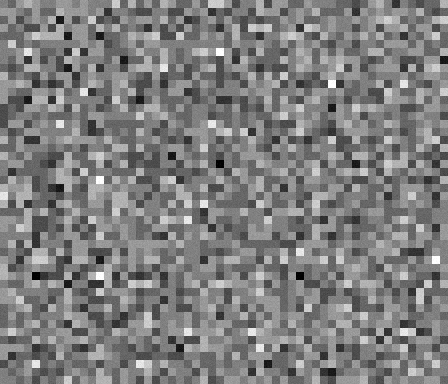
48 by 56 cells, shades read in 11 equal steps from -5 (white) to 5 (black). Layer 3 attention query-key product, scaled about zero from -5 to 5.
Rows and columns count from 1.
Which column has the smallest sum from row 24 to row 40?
1
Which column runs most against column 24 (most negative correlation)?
49
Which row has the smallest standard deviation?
6
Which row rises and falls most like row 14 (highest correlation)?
5
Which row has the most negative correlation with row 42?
43
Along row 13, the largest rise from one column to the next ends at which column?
7
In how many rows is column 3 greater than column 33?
30
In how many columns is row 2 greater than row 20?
21
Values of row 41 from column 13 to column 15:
2 1 3
